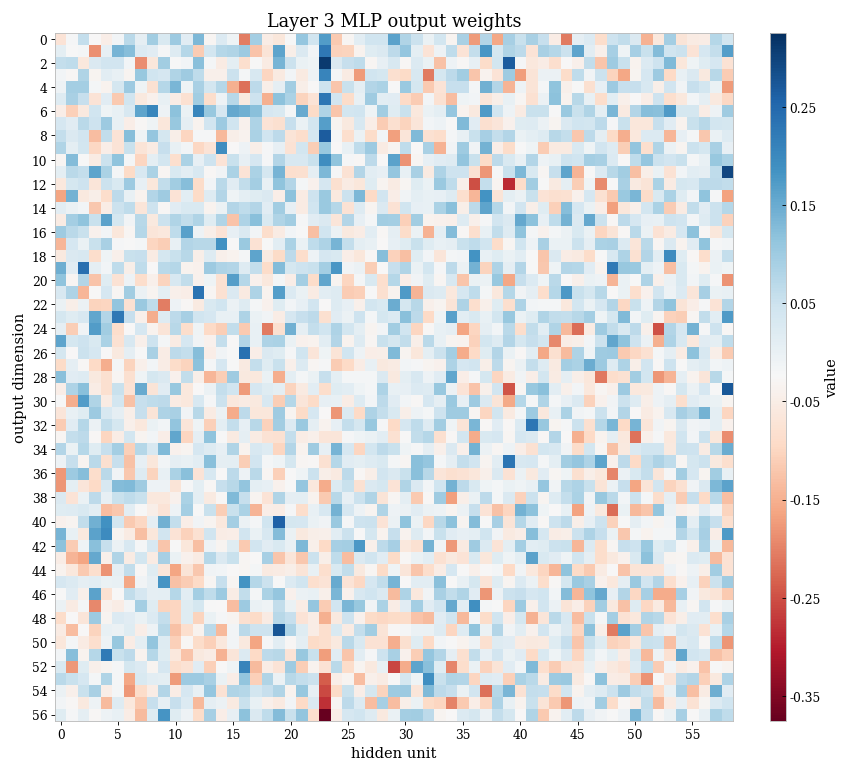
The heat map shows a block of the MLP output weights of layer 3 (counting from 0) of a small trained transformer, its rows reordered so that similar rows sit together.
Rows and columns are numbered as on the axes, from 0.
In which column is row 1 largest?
23
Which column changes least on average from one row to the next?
55
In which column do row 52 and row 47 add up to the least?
29
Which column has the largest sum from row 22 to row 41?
41
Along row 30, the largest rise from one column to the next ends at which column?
2
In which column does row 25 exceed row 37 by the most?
0
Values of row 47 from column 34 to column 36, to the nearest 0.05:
0.15 0 0.2
